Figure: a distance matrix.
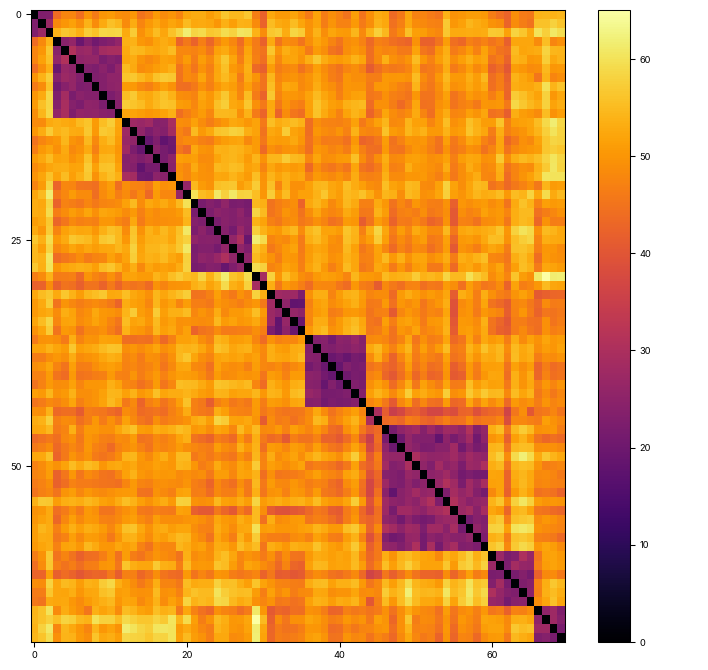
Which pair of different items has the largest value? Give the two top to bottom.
29, 67
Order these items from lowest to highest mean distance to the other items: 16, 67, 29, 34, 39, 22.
39, 22, 34, 16, 67, 29
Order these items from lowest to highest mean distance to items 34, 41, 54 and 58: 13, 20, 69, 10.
69, 10, 13, 20
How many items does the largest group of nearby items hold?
14
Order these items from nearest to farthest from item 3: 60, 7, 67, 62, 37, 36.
7, 62, 60, 36, 37, 67
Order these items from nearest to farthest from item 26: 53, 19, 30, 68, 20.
53, 68, 30, 19, 20
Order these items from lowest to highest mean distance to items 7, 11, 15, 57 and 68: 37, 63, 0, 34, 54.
54, 34, 0, 37, 63
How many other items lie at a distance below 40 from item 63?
5
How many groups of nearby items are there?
12
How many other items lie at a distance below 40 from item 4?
8
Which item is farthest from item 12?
68
